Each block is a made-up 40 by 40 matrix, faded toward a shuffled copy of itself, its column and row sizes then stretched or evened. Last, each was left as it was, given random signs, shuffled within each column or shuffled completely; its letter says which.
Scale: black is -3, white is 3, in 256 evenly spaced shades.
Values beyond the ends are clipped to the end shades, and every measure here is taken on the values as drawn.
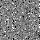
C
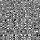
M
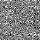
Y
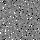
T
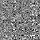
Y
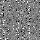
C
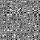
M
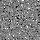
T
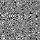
Y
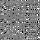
M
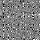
Y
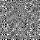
M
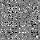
Y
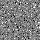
T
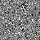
C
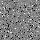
T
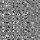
M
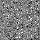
C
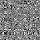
M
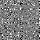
Y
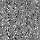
C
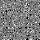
Y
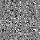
Y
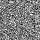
T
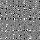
M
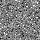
T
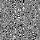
C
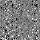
Y
